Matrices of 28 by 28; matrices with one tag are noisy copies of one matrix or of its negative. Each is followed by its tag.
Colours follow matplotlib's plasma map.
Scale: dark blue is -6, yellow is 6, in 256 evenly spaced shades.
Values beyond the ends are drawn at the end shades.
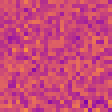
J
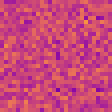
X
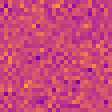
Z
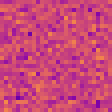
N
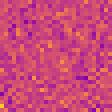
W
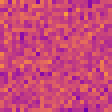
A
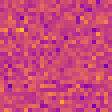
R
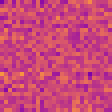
A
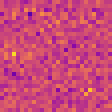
X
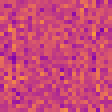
W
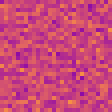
N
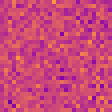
W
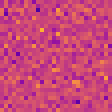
Z
